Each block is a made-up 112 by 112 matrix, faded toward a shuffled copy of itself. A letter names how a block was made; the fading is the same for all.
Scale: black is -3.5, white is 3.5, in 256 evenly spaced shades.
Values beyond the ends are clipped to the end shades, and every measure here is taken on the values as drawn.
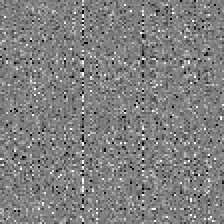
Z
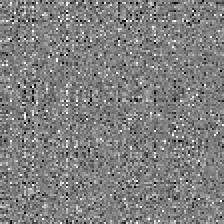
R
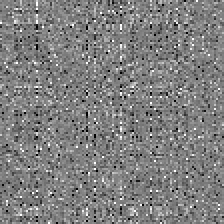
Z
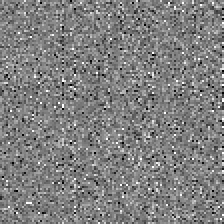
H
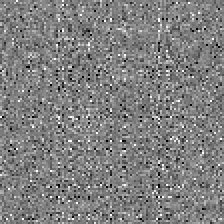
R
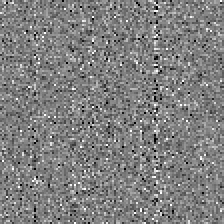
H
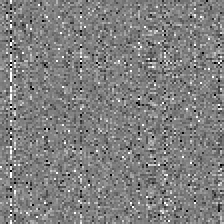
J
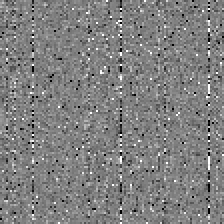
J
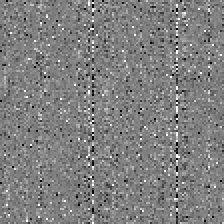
J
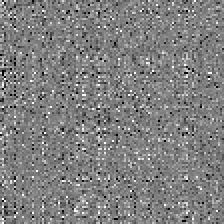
Z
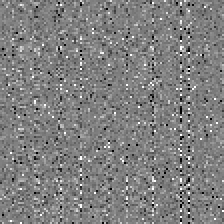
Z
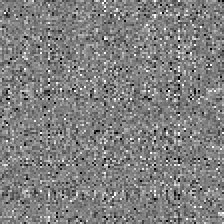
R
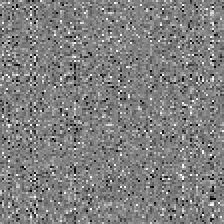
Z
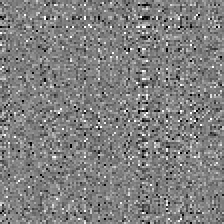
R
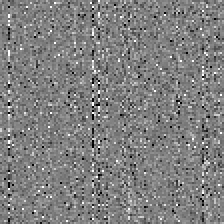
J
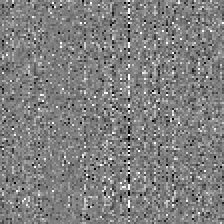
J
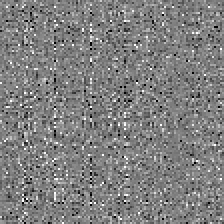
Z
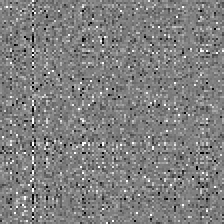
Z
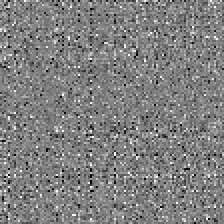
R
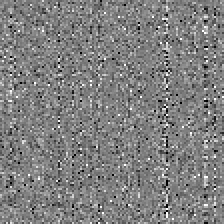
J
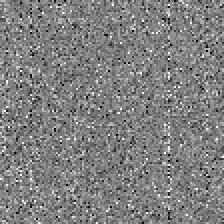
H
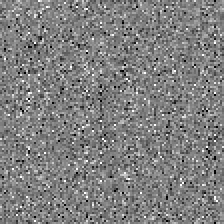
H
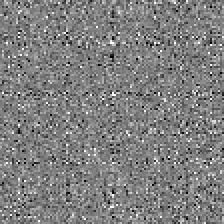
R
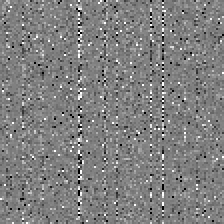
J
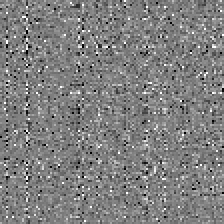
R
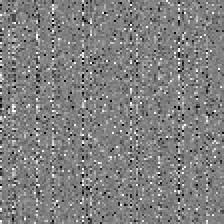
J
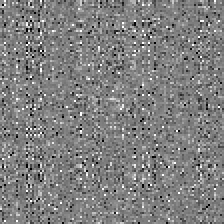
Z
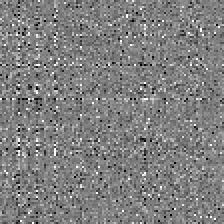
R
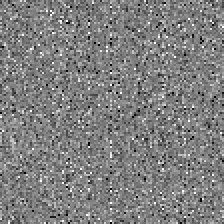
H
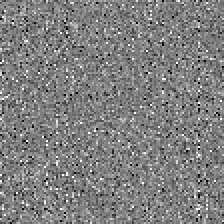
H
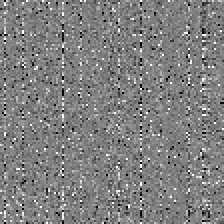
J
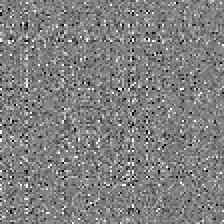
R
